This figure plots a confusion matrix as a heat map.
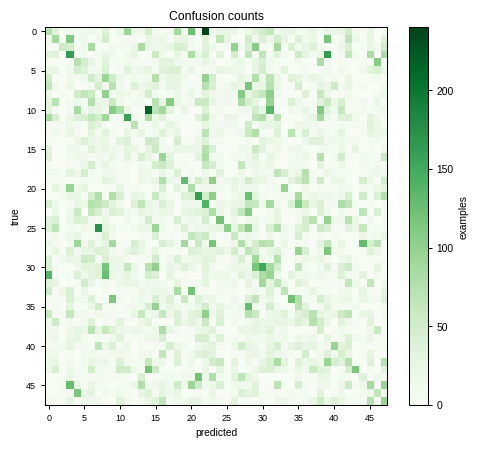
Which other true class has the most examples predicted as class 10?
43
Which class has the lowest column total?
2
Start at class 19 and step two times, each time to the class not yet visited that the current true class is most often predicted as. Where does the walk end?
28
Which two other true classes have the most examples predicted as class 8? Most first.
31, 30
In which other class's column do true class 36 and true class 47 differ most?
22
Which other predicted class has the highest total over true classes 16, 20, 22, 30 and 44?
29
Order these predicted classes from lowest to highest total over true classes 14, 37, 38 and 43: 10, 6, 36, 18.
36, 18, 10, 6
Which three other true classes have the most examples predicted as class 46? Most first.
4, 27, 38
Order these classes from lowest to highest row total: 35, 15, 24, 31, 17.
17, 15, 35, 24, 31
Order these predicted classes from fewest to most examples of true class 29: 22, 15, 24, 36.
24, 36, 22, 15
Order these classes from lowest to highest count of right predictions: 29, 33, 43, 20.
33, 20, 29, 43
